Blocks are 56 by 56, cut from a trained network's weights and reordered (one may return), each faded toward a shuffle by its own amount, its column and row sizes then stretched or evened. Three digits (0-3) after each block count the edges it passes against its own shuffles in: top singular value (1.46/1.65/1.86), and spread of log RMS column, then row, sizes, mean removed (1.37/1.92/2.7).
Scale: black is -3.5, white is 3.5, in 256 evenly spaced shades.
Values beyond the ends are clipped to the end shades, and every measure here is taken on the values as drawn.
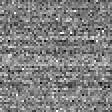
2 0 1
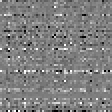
1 2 3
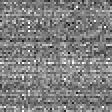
3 1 1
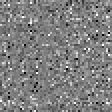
0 2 0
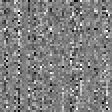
1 3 1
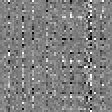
3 3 1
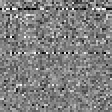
3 0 2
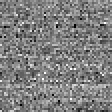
1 1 1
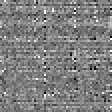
2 2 1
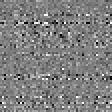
0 2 3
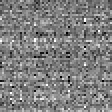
2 2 1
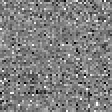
1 1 1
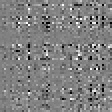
3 3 3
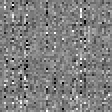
0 3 0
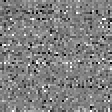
0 1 2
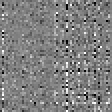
3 3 1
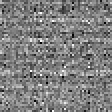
2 2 1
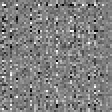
2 3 1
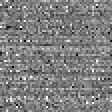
1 1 2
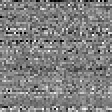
1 0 3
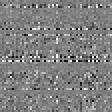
3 1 3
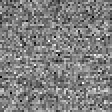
0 1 0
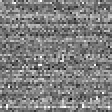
3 0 1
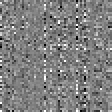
3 3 1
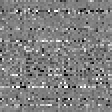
2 1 3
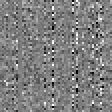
1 3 0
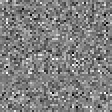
0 1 2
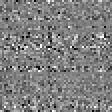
0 1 3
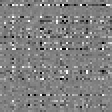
1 2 3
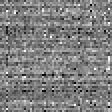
3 2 1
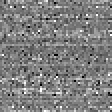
1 1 2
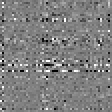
3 2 3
